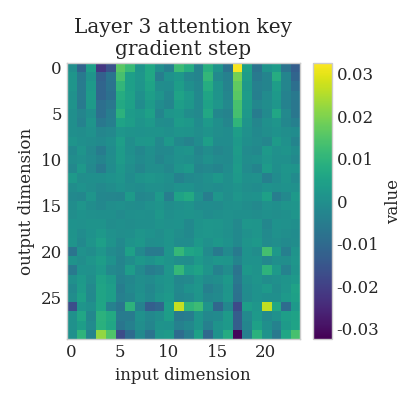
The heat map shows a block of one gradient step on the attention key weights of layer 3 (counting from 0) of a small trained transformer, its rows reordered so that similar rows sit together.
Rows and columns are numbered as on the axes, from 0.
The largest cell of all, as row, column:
0, 17
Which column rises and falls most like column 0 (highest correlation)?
15
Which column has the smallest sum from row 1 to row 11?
3
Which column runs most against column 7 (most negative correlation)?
20
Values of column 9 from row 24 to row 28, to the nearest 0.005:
0 0 -0.01 0 0
